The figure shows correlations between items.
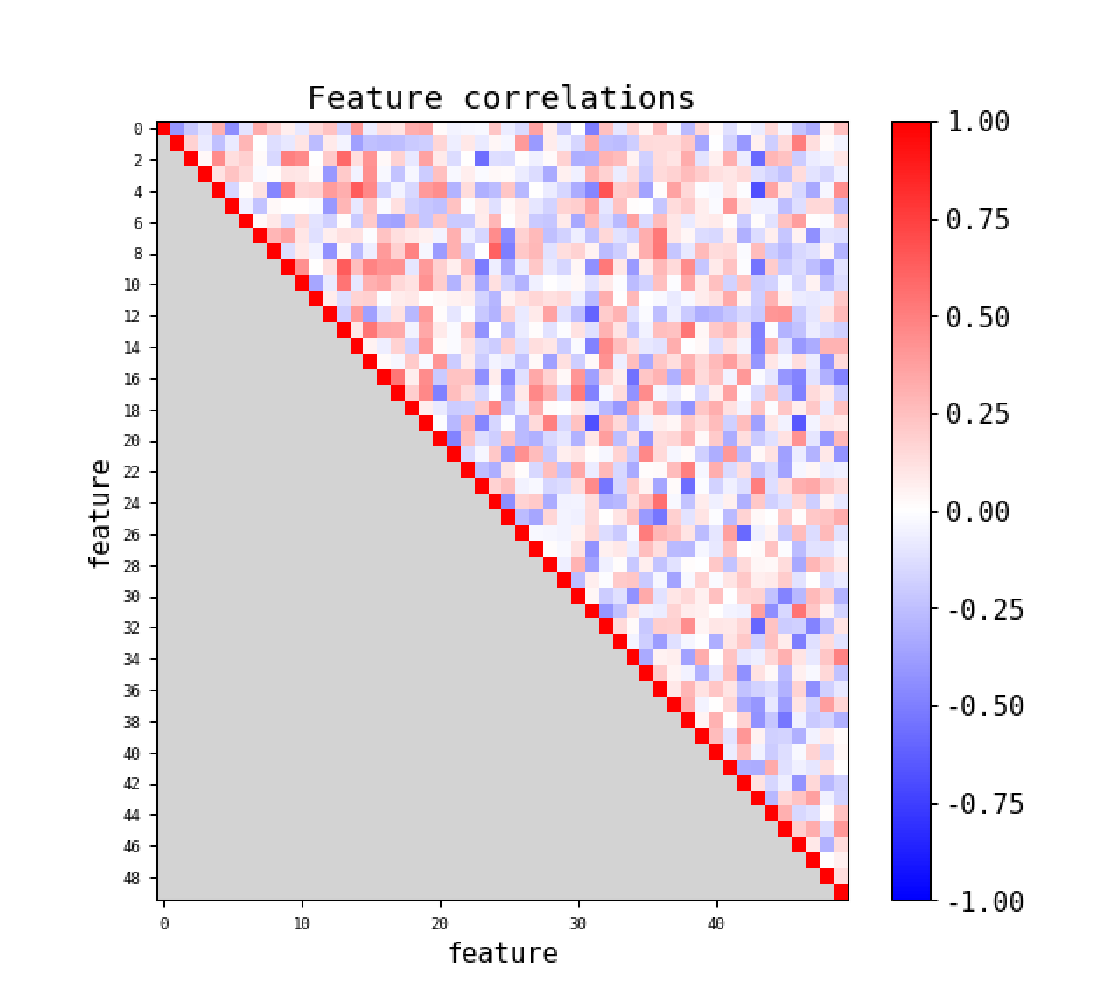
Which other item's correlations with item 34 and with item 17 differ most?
16
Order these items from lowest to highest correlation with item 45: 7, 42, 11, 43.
7, 42, 11, 43
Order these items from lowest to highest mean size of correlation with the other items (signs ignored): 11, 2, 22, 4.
11, 22, 2, 4
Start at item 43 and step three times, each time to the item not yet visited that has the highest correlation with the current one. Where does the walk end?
46
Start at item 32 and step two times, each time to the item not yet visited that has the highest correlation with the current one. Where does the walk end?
14
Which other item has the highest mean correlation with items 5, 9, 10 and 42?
13
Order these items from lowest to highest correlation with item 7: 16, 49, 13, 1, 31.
31, 49, 1, 13, 16
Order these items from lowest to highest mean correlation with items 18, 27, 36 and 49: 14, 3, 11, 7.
3, 14, 11, 7
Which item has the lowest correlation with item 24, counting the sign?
25
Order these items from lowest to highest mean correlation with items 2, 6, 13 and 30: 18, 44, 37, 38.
44, 18, 37, 38
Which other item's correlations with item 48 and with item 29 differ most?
37
